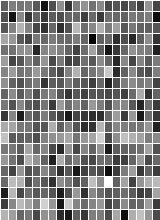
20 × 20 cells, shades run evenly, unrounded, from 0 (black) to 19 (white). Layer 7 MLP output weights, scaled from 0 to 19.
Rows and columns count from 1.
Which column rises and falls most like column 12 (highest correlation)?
3
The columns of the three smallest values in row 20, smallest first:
16, 9, 8
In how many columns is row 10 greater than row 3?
8
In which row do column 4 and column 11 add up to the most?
14
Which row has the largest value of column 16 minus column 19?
13
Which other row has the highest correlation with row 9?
20
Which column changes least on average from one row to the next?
15
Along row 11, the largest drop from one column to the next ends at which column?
18
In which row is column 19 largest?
17
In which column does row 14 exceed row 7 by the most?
19
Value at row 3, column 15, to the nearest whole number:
12
